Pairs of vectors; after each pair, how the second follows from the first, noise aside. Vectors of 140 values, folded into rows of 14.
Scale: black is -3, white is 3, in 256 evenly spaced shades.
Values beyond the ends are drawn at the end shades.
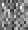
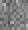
wrapped around, shrunk.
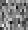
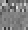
negated, partly zeroed.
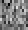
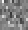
negated, partly zeroed.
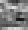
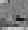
partly zeroed.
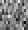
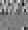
partly zeroed.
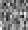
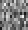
negated.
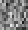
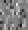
reversed, partly zeroed.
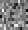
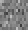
wrapped around, negated, shrunk.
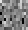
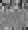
negated, partly zeroed.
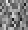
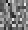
sign-scrambled.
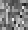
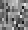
negated.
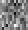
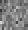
wrapped around, shrunk.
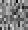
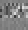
negated, partly zeroed.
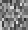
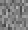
wrapped around, negated, shrunk.
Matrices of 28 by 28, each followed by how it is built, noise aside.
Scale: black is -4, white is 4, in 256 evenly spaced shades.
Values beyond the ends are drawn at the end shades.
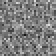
repeating columns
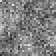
smooth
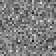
noise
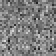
blocks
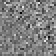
upper triangular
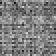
blocks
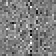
uneven columns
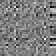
low rank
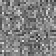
blocks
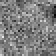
smooth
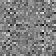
low rank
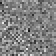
lower triangular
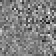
upper triangular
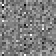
uneven columns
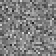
noise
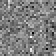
uneven columns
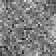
smooth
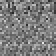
repeating columns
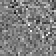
upper triangular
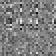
low rank
